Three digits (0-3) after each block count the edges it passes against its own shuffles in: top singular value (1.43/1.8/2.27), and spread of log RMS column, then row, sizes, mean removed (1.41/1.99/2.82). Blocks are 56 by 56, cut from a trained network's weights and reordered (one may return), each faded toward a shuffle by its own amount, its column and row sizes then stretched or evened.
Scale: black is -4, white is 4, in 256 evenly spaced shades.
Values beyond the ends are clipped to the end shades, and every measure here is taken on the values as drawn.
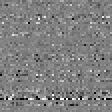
2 0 3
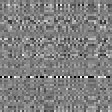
3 0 3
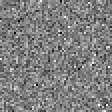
0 0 0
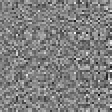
3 2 0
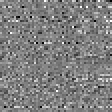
1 0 3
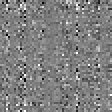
1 3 2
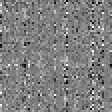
1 3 1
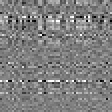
3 1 3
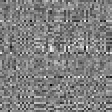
3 0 3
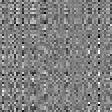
3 3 2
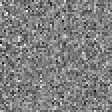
0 1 0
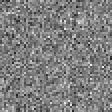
2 1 0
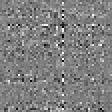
1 2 2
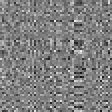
3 2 3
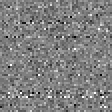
0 0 2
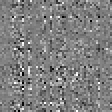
0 3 2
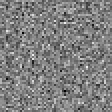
1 2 0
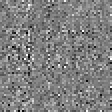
0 2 2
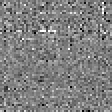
2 1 2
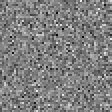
0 0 0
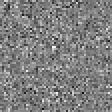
0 1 1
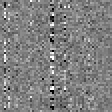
2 2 0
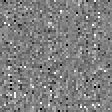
0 2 0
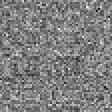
2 0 0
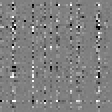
1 3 2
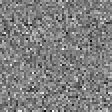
0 0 1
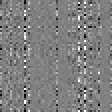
3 3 1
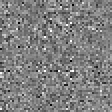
1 1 1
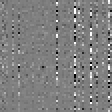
1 3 1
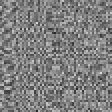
3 0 2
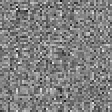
2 1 0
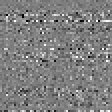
1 1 3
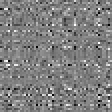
3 2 3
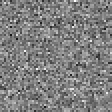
0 0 0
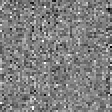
0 2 0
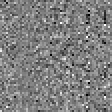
1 2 0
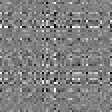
3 2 3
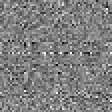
2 1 2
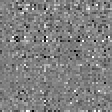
1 1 2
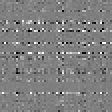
3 2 3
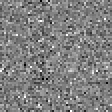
0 1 1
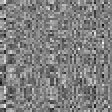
3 3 0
